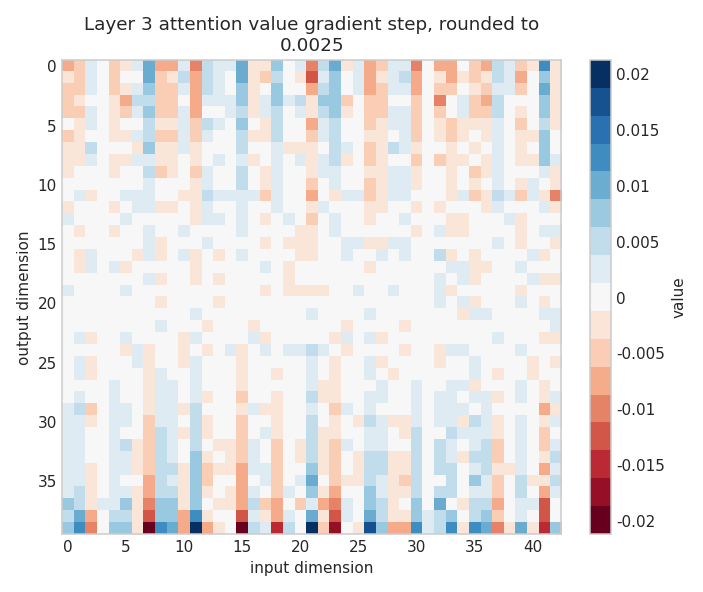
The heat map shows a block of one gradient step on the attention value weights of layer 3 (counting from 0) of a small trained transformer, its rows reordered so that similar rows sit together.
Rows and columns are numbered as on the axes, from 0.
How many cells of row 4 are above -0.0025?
25
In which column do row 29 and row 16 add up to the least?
41
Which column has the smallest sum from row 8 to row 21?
21
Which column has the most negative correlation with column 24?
20
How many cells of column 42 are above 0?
12
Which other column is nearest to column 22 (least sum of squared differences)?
6
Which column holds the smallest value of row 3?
32
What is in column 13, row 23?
0
